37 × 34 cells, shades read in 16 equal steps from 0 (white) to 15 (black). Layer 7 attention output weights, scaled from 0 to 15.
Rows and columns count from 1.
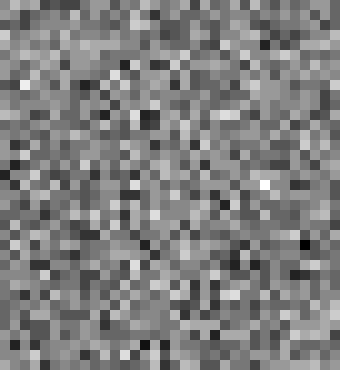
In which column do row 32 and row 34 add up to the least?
30
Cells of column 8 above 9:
6
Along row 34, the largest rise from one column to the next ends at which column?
22
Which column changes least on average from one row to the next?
17
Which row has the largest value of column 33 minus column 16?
11
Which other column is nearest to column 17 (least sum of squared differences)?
28
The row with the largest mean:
35
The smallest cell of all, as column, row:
27, 19
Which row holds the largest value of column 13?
7
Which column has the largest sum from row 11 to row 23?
13
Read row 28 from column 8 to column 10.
8 11 11
